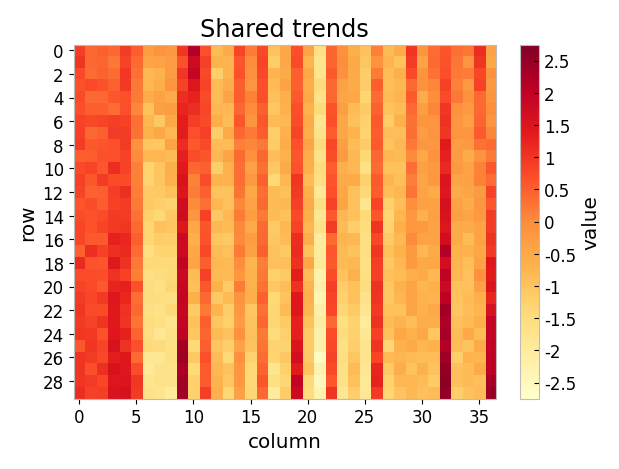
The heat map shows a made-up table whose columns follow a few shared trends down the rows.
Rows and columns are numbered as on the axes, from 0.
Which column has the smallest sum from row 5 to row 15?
21
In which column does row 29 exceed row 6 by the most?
36
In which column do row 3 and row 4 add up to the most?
10
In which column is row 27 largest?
32
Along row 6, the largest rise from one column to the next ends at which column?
22
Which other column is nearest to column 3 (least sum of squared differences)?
19
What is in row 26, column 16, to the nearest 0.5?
0.5
